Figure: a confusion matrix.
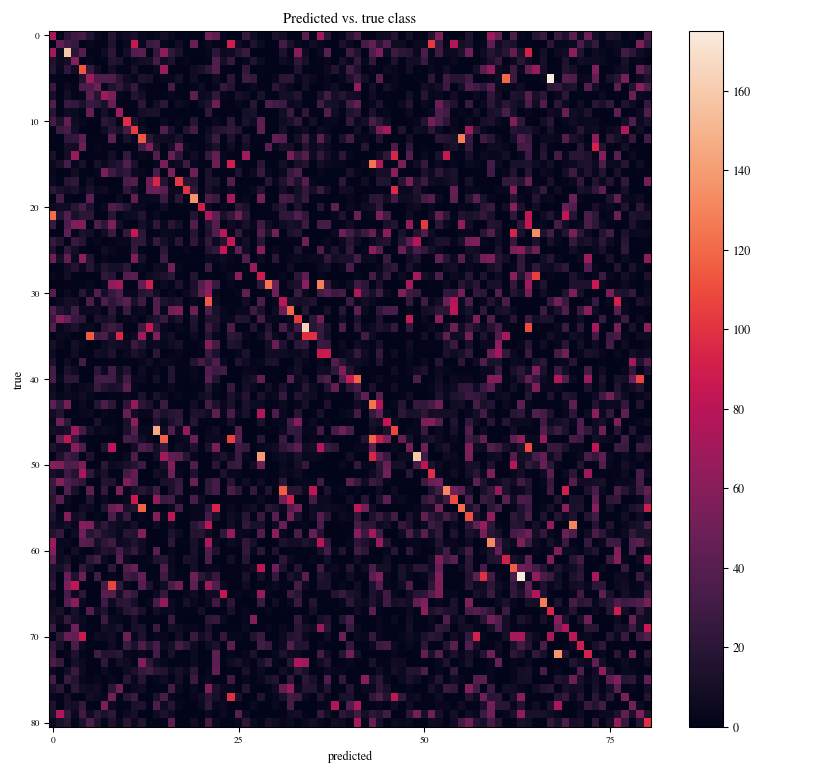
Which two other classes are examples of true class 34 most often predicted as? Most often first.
64, 13
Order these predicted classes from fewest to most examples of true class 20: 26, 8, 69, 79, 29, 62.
29, 26, 79, 8, 69, 62
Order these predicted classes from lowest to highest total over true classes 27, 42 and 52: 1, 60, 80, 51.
80, 60, 51, 1
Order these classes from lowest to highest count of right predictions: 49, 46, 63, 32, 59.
46, 32, 59, 49, 63
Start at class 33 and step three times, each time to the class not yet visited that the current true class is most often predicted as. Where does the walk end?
8
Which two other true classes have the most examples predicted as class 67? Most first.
5, 70
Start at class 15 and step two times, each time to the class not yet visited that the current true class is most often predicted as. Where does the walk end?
44
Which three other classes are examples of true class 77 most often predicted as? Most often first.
24, 46, 63
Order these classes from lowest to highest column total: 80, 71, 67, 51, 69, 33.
71, 51, 67, 69, 33, 80
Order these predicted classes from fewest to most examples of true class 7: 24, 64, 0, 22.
24, 0, 22, 64
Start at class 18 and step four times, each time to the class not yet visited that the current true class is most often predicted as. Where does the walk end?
31
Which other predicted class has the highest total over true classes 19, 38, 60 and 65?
28
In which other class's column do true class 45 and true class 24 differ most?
49
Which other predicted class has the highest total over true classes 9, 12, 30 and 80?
55
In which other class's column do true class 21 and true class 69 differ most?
0
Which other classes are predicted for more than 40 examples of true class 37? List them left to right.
36, 59, 60, 69
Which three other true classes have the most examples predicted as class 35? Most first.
53, 58, 54
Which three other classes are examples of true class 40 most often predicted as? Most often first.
41, 79, 68
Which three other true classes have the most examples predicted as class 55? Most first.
12, 22, 30
